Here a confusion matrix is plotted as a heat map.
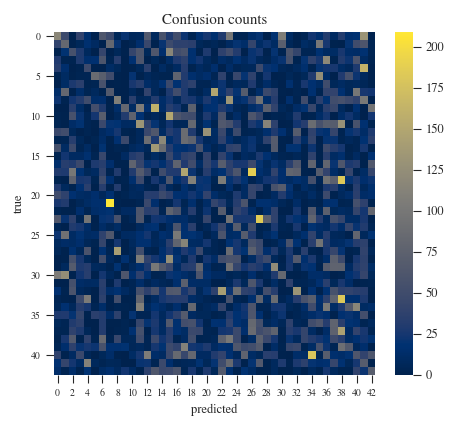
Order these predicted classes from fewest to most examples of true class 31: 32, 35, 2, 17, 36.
32, 35, 36, 2, 17
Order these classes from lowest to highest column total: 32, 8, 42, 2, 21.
21, 42, 8, 32, 2
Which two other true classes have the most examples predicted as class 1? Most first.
30, 25
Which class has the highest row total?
17
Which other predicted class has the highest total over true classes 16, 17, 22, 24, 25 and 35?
26
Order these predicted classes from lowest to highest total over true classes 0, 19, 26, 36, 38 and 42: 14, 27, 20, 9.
9, 20, 14, 27
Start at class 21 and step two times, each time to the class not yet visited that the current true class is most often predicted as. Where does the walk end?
40
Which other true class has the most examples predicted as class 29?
33
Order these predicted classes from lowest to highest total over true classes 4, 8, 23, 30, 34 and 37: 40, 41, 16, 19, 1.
16, 19, 1, 40, 41
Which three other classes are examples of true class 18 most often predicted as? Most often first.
38, 22, 36
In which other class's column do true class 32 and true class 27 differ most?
22
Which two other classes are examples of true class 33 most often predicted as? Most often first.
38, 4
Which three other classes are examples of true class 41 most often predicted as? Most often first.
4, 23, 27
